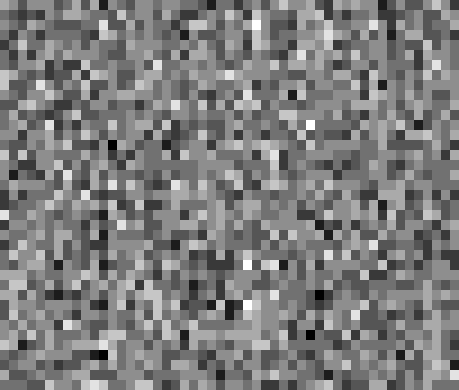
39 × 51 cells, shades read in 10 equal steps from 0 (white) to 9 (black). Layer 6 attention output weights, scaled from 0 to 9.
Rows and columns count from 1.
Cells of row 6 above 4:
23
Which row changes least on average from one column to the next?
38
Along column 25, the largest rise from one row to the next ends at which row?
27
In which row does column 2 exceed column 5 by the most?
9
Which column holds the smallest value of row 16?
31
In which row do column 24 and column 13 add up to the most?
15
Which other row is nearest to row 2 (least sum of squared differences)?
18
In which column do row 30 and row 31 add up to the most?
36
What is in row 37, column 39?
2
